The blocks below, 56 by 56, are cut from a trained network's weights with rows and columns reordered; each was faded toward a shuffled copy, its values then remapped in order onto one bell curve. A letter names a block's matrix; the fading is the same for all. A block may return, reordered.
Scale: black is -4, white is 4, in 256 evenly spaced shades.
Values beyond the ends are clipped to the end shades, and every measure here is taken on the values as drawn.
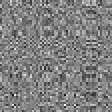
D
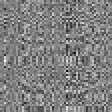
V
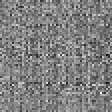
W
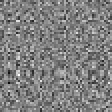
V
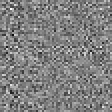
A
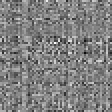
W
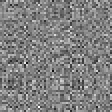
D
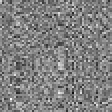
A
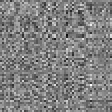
V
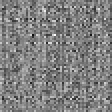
W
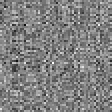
D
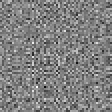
V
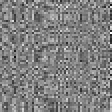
V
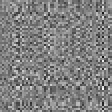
D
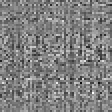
W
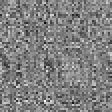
A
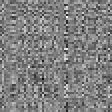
V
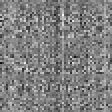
W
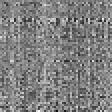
W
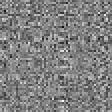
A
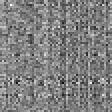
W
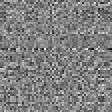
A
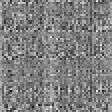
W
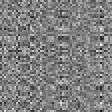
D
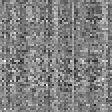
W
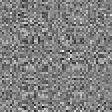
D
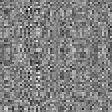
D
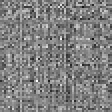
W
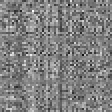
W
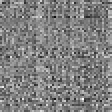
W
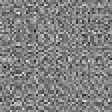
D
